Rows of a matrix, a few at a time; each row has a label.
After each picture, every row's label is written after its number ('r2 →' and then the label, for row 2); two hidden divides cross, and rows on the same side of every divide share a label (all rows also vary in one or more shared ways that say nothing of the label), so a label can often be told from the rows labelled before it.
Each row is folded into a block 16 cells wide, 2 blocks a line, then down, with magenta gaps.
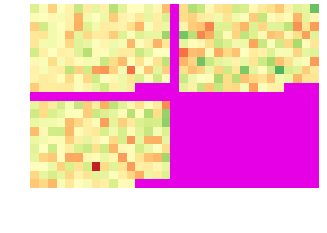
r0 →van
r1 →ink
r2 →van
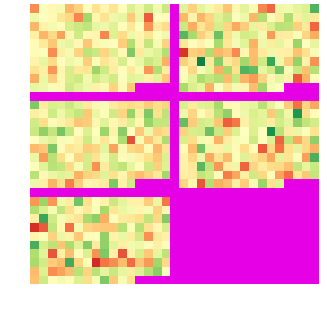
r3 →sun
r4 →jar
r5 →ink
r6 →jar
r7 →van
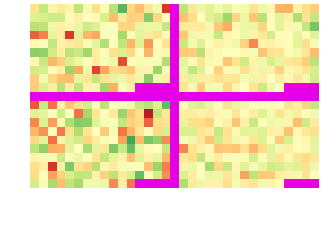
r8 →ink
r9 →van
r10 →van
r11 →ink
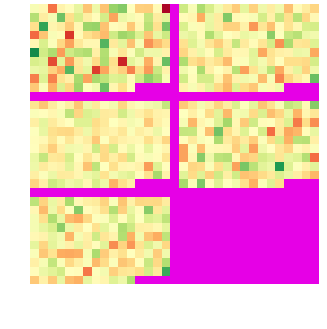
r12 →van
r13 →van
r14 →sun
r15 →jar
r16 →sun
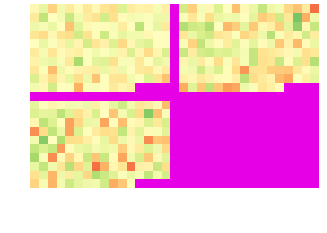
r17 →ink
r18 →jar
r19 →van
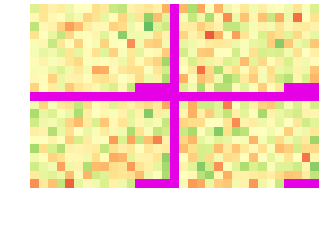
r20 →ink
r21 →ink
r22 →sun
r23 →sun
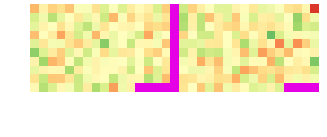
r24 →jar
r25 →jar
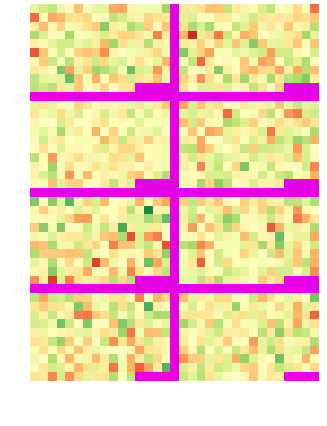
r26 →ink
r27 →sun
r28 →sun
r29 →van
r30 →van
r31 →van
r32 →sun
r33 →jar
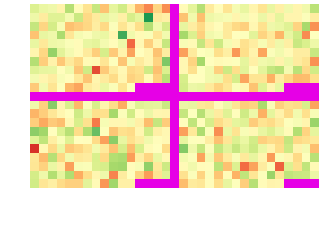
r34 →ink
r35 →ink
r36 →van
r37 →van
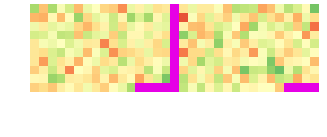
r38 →sun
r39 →ink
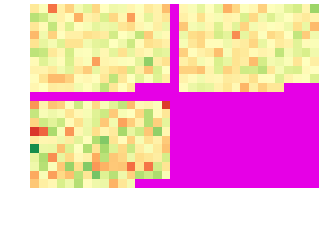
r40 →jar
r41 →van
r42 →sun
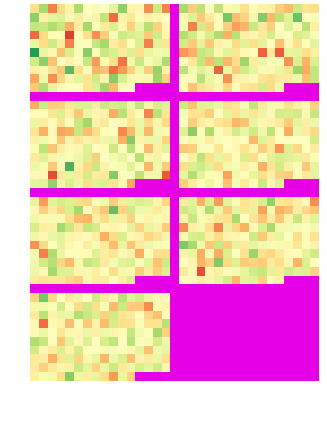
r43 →jar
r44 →jar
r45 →ink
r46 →jar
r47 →sun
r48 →ink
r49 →van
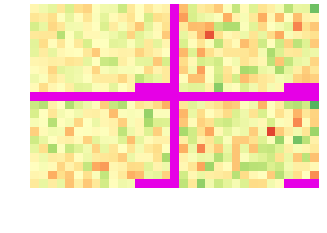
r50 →ink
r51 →ink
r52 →ink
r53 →van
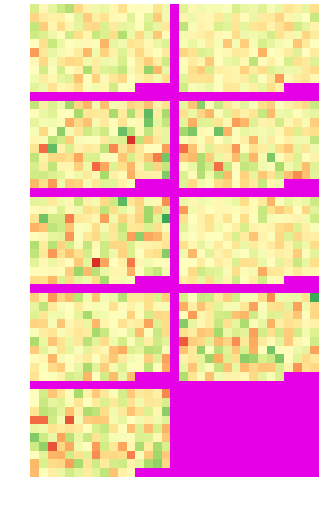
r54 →ink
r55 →ink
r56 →van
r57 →jar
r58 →van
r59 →van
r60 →jar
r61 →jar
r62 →van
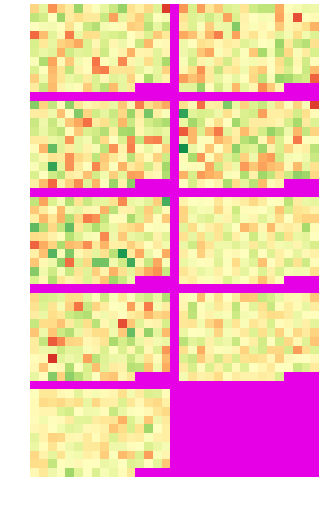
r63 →ink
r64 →ink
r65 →sun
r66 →jar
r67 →jar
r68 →sun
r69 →van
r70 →van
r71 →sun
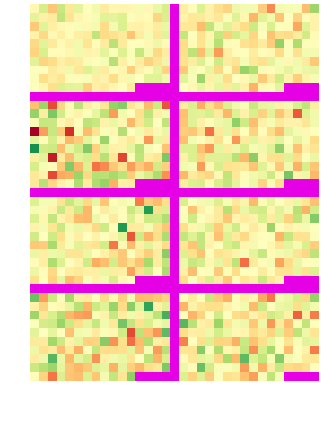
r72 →van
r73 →sun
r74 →ink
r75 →van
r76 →ink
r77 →van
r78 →sun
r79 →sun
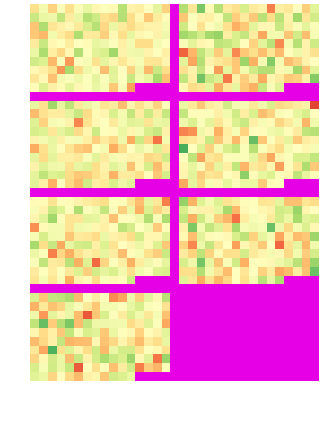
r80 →van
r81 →van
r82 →van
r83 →sun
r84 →van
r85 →jar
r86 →jar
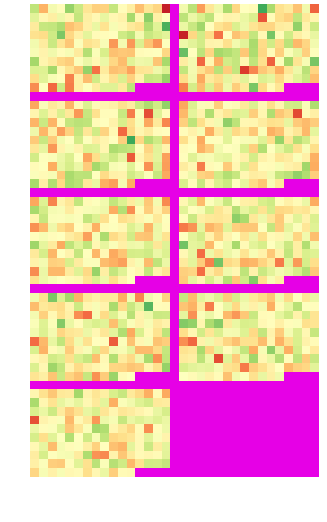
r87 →sun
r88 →ink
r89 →van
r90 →van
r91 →jar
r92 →van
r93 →van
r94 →jar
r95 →jar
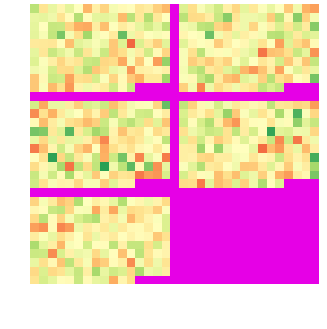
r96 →sun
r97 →sun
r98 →jar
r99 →jar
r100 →van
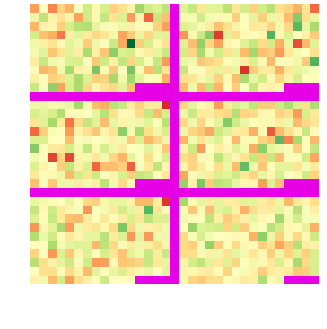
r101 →jar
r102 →ink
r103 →van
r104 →sun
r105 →ink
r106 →jar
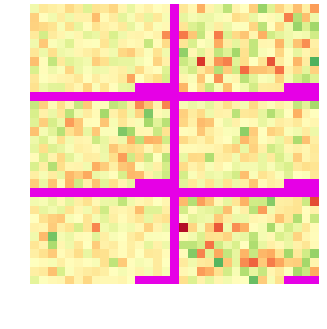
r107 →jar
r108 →van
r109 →jar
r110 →van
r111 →ink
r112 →ink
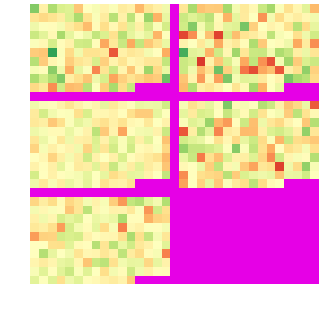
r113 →van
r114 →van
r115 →van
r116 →sun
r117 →sun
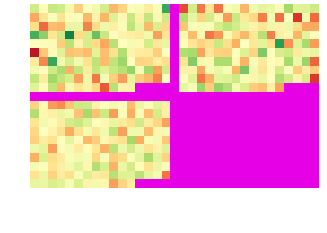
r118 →ink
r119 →jar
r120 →jar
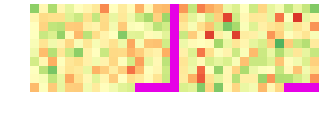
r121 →sun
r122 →ink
